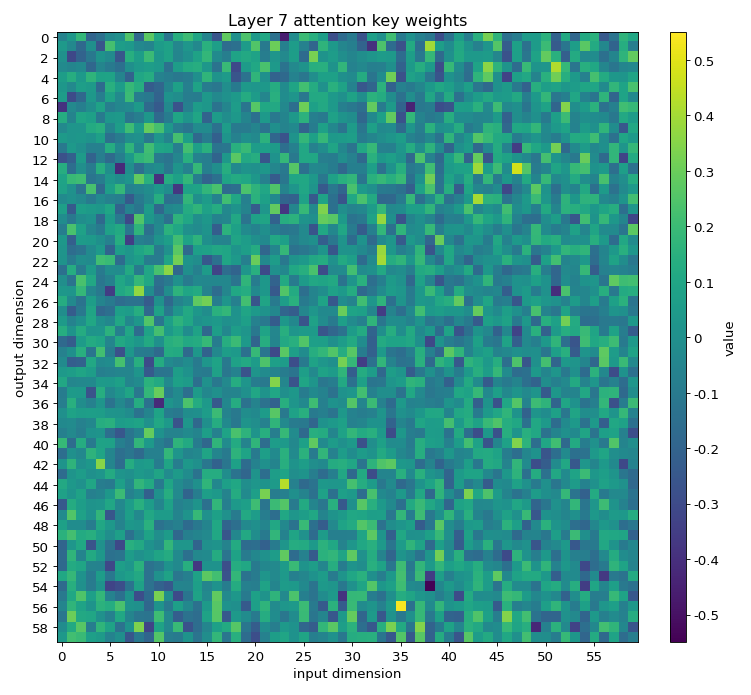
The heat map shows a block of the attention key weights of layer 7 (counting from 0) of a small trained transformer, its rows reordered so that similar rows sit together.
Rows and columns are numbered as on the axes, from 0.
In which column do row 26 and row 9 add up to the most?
41
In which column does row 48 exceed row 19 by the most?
31
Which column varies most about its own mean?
38
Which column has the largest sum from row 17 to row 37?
12
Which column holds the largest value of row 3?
51
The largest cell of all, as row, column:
56, 35
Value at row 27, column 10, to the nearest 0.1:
0.1
